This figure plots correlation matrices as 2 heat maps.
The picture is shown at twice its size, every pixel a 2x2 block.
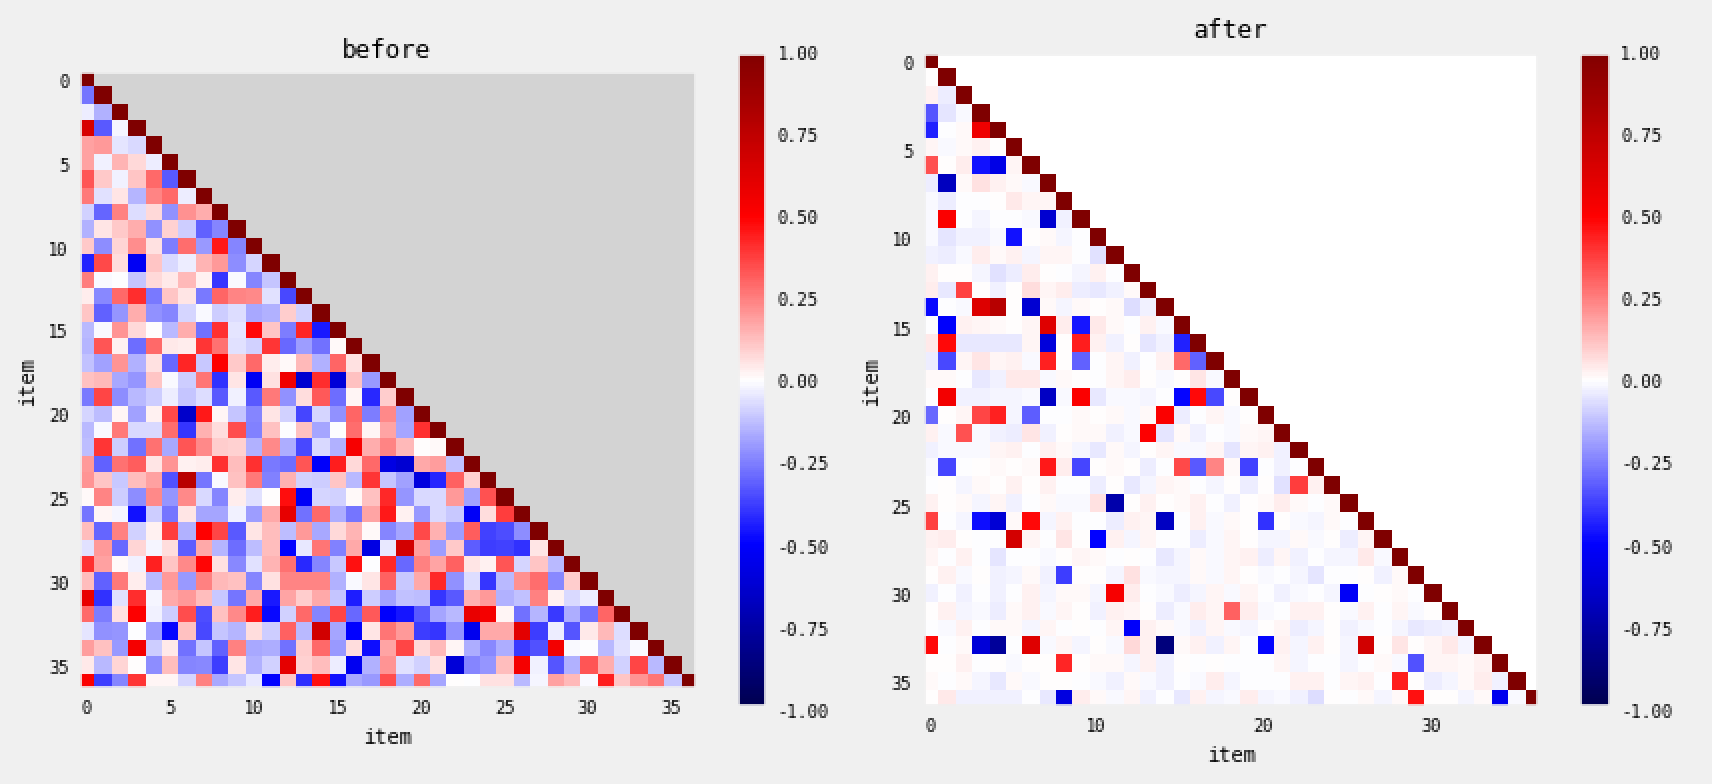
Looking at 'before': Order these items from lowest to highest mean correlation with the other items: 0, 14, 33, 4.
33, 14, 4, 0
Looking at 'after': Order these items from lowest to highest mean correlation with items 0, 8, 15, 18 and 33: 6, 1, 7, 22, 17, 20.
20, 1, 22, 17, 7, 6
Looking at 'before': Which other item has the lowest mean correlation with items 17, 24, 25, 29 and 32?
28
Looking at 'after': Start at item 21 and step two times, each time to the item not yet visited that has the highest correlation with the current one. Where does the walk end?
2
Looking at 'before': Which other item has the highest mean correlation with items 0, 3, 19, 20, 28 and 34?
36
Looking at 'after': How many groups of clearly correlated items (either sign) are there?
10
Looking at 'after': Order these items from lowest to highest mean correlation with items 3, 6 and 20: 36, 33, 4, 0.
33, 0, 36, 4
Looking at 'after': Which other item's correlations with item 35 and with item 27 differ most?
5
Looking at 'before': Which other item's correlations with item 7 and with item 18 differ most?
27
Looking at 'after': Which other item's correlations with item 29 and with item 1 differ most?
7
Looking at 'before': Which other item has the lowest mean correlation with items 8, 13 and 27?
18
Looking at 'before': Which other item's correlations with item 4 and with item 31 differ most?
16
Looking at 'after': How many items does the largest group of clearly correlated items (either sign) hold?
8
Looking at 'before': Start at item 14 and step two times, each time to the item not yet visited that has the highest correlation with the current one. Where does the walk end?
26
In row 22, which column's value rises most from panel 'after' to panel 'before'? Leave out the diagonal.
16
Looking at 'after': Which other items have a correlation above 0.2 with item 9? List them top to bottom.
1, 16, 19
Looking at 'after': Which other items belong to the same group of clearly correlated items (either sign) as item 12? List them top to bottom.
32
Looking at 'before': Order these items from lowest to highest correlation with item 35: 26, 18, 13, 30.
13, 18, 30, 26
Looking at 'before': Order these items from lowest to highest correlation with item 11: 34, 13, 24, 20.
24, 34, 13, 20
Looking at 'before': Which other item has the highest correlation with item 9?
21
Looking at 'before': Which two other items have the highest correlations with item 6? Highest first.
24, 17
